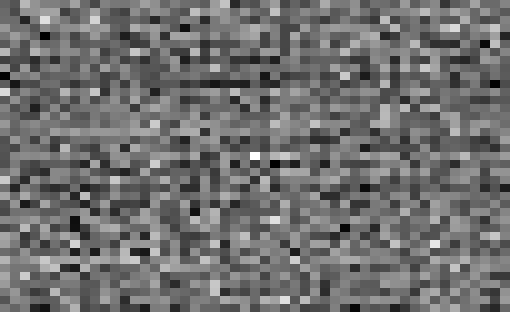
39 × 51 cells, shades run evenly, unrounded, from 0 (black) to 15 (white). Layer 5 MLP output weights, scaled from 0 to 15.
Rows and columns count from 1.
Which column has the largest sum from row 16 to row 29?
16
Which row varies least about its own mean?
15
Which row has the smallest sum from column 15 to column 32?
11
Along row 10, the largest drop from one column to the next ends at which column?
36
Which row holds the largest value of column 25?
30
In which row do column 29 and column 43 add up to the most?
38
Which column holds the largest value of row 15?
39
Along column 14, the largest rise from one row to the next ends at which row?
33
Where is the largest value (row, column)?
20, 26
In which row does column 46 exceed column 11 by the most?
34
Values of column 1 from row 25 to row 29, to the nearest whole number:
10 5 4 8 4
